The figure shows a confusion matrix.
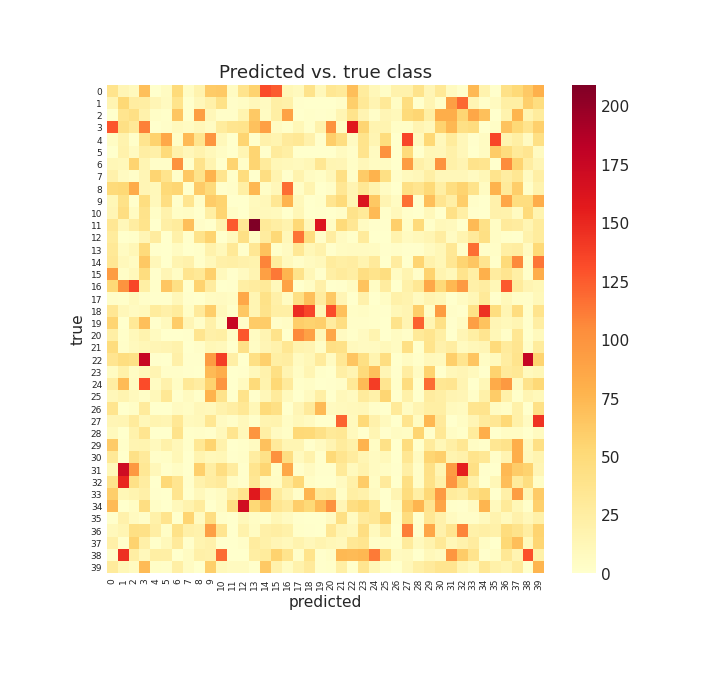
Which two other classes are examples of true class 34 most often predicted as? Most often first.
12, 20
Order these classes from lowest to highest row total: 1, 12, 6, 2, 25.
25, 12, 1, 6, 2
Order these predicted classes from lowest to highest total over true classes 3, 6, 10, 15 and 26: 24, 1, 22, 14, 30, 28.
28, 1, 24, 30, 22, 14
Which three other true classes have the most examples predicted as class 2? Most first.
16, 31, 8
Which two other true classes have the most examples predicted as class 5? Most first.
4, 16
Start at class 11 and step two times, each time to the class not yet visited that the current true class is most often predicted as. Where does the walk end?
33
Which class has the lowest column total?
26
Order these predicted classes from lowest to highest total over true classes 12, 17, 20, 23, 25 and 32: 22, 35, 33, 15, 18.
22, 33, 35, 15, 18
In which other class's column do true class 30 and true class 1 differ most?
32
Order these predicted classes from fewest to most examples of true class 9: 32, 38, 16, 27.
38, 32, 16, 27
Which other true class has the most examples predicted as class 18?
20
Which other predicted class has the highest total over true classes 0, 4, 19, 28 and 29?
14
